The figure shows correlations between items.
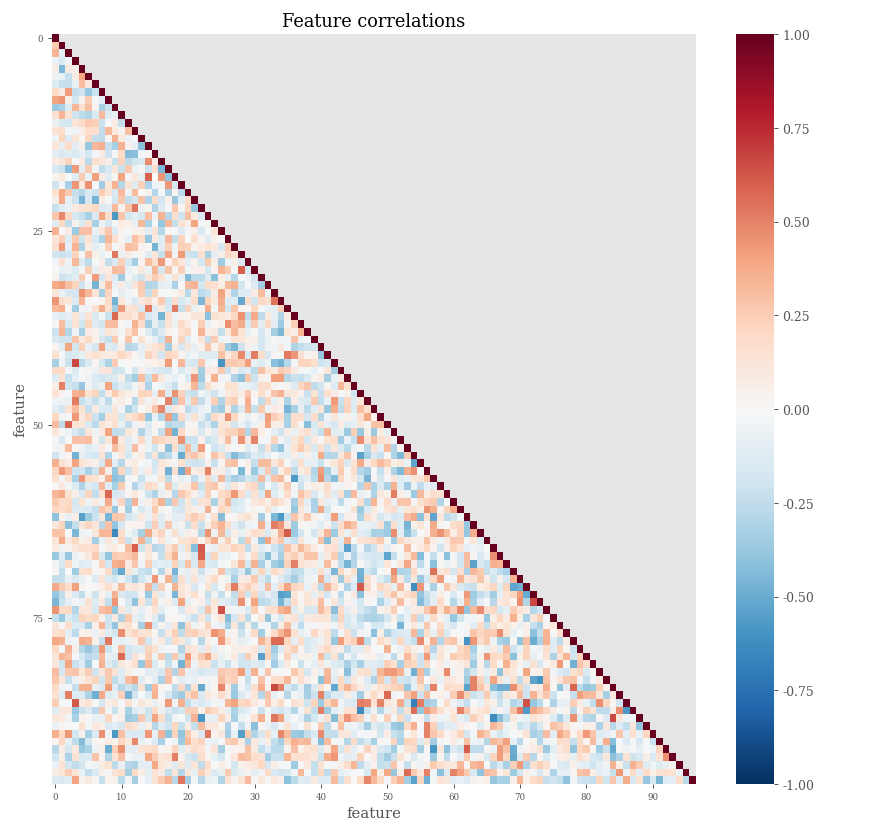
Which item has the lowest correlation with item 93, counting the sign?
69
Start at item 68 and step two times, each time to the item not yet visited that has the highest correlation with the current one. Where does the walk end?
9
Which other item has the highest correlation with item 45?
1
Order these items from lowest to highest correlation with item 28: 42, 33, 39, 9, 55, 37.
33, 55, 39, 42, 37, 9
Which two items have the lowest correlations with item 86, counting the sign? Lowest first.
54, 87
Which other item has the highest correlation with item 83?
63
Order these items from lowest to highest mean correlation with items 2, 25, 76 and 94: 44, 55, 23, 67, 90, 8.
67, 44, 55, 8, 23, 90
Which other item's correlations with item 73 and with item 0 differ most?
72
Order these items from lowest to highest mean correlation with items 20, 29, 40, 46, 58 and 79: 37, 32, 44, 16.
37, 44, 32, 16
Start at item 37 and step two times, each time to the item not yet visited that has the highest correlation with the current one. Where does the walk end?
49
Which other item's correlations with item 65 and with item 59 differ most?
51
